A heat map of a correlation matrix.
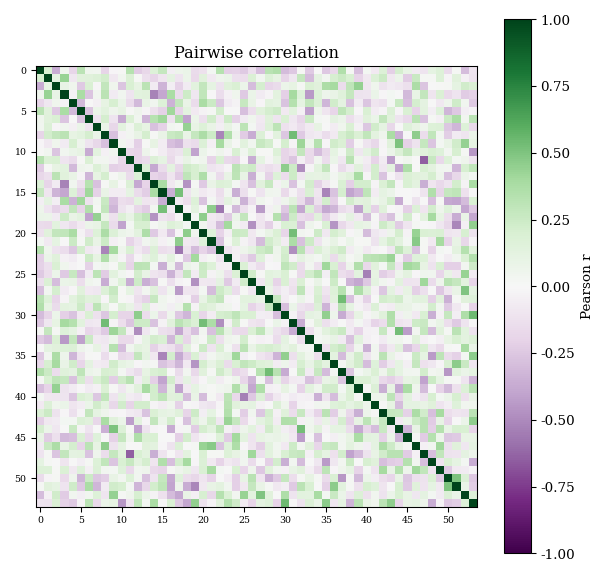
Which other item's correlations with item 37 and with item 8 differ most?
22
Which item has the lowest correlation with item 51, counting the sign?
19
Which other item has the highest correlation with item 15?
17
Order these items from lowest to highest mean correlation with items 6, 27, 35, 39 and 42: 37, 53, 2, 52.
37, 52, 2, 53
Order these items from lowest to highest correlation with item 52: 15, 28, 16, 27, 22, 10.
16, 15, 10, 28, 22, 27
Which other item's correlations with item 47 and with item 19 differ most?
26
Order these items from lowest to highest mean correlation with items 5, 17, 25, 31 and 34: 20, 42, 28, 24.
42, 24, 28, 20
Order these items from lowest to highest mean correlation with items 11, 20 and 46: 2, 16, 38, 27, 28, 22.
16, 22, 27, 28, 38, 2
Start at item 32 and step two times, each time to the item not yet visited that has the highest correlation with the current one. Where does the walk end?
9
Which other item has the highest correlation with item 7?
18
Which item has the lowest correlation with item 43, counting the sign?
11
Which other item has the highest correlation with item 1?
3
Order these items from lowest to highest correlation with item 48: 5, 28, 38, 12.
28, 5, 12, 38
